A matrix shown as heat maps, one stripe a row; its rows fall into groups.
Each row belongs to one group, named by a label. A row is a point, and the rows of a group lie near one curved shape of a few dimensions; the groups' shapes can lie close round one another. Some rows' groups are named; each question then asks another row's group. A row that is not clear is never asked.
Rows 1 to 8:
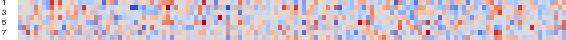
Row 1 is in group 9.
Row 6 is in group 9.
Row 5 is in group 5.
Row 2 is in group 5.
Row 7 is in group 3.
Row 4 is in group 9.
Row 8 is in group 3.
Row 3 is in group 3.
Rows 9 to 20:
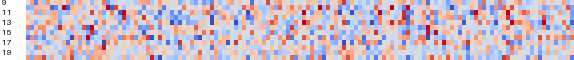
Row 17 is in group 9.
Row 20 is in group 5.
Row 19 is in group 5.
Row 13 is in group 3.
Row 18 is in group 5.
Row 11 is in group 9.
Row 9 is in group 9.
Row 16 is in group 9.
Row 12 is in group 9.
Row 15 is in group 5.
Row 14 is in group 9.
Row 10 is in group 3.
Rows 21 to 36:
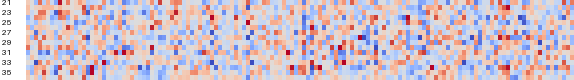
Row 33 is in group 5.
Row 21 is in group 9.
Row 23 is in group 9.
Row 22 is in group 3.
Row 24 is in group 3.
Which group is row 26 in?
5
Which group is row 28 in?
3
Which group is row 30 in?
9
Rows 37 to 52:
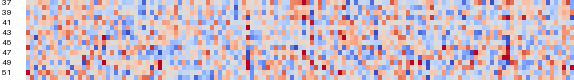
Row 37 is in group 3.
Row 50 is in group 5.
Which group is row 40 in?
3
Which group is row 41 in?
5
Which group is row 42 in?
9
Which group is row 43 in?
9
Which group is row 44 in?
5
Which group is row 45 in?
5
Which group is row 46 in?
9
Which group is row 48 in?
3
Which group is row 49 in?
3
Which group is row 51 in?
9
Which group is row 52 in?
9
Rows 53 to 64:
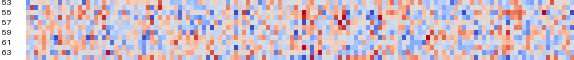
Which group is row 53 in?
3
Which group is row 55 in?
3
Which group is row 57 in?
5
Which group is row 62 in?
3
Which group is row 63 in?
3
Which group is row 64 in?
5
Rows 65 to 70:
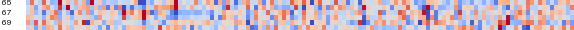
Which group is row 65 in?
5
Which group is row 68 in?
9
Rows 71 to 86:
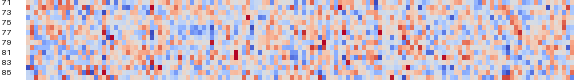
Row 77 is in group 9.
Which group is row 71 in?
5
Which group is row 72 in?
9
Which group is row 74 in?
3
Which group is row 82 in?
9
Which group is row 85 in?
5
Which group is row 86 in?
3
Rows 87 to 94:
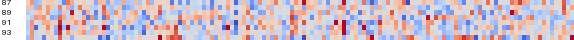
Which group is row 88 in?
9
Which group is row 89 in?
3
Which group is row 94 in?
5
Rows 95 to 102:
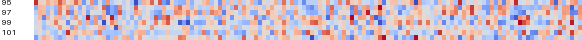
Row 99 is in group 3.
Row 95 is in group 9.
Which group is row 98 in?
5
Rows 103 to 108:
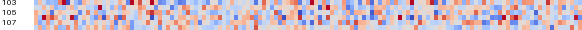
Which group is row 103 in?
9
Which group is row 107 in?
5
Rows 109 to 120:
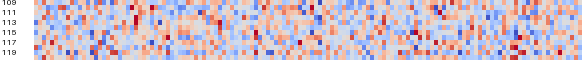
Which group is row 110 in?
9
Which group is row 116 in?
3
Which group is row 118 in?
9
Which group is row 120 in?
3
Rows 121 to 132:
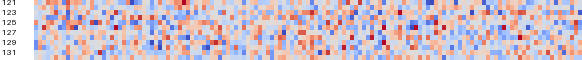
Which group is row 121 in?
9
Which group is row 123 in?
3
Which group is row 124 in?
9
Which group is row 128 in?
3
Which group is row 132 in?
3
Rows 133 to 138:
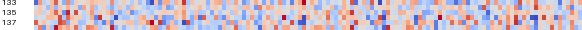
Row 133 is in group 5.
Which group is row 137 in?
9
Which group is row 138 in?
9
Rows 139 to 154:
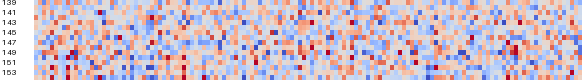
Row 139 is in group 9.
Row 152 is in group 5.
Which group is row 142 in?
9
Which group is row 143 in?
3
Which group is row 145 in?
5
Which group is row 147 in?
9
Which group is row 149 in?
3
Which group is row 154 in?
5
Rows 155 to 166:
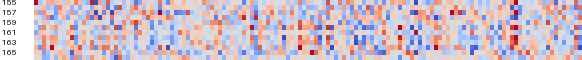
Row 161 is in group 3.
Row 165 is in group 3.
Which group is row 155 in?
9
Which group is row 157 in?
9
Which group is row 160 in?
3
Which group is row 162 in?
3
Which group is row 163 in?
3
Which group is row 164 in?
5
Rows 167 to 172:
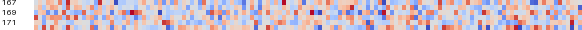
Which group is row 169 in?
9
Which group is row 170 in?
9
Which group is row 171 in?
3
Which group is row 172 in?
3
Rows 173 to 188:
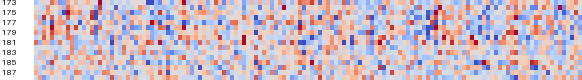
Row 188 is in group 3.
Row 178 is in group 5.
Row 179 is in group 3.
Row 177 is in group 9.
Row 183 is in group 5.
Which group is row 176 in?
3
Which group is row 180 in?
3
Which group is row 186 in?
5
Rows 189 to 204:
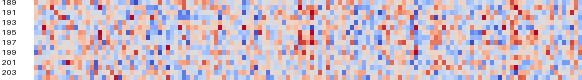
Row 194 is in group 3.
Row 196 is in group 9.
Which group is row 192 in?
9
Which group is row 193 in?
3
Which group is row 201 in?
9
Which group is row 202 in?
9
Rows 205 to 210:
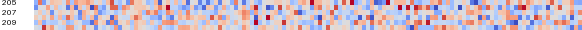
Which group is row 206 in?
3
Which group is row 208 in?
3
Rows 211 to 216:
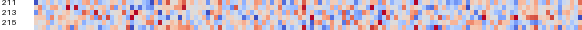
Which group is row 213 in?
9
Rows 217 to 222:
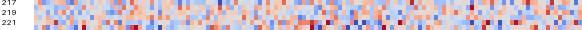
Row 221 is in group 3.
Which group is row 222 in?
9
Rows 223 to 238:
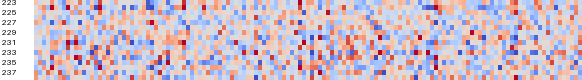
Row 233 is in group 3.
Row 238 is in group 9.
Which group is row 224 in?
5
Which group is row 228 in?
5
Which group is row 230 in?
5
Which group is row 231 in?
5
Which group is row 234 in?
5
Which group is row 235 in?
9
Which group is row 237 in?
5
